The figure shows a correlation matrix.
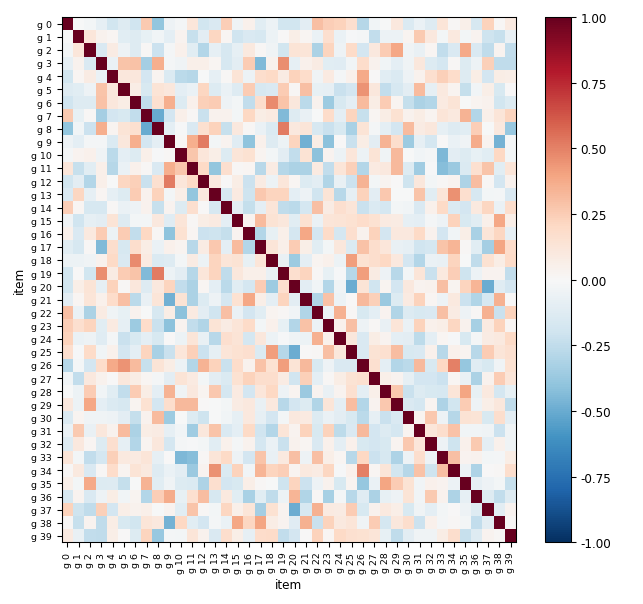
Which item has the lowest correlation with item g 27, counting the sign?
g 36
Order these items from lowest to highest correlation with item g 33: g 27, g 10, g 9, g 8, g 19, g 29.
g 10, g 29, g 27, g 8, g 9, g 19
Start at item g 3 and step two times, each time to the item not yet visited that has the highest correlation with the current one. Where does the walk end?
g 8
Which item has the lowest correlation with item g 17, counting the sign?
g 3
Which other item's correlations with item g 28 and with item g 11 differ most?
g 13
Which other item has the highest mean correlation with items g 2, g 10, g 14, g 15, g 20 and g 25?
g 29
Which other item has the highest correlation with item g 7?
g 35
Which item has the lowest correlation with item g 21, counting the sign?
g 9
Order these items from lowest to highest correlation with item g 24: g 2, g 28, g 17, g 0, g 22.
g 2, g 28, g 17, g 0, g 22
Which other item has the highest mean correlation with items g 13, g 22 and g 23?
g 34
